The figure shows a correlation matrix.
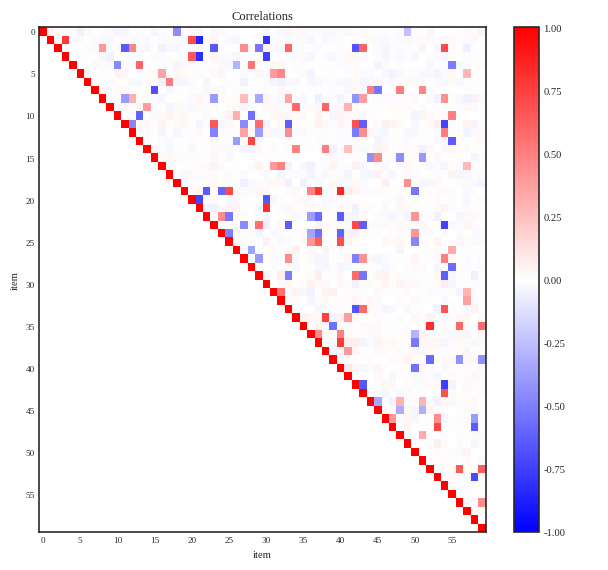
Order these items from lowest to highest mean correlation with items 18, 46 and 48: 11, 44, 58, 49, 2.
58, 2, 11, 44, 49
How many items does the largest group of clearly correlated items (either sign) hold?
11
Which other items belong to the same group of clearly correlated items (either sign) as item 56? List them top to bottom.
35, 39, 52, 59
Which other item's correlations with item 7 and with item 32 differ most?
15
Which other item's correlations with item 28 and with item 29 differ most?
13
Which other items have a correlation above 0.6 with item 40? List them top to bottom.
19, 25, 37
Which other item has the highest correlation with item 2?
54
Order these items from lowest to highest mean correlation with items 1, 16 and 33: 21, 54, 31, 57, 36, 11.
21, 11, 36, 57, 31, 54
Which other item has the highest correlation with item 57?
32
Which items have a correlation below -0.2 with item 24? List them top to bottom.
19, 25, 36, 37, 40
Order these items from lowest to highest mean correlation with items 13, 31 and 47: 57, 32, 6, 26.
26, 6, 57, 32
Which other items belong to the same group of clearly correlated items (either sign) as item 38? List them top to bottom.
9, 14, 34, 41
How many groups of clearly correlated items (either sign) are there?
11
